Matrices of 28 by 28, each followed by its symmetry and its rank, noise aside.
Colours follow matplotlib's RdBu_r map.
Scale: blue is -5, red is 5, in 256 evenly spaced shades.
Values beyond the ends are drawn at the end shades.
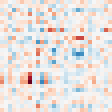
no symmetry, rank four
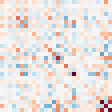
symmetric, rank four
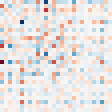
no symmetry, rank four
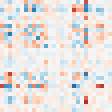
symmetric, rank three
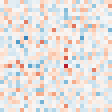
no symmetry, rank six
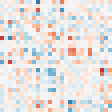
antisymmetric, rank four
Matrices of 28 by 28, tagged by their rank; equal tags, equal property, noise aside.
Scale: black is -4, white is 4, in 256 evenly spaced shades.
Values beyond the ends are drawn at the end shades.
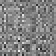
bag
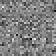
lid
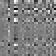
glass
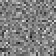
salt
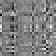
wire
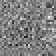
lid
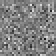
salt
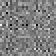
bag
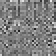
lid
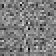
lid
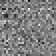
lid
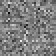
lid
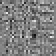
bag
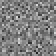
lid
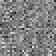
lid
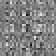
wire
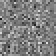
lid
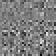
bag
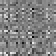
wire
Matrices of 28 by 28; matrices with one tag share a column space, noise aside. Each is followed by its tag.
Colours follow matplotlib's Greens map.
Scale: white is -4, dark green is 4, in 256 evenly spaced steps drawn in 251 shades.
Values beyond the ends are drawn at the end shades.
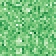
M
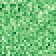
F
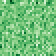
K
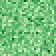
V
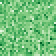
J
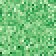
F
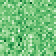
J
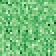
J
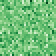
K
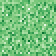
F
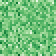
K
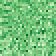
J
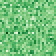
V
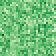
M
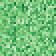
F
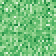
F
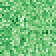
V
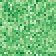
F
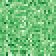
J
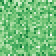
K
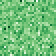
K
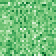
J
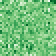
K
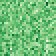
J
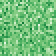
M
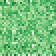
K
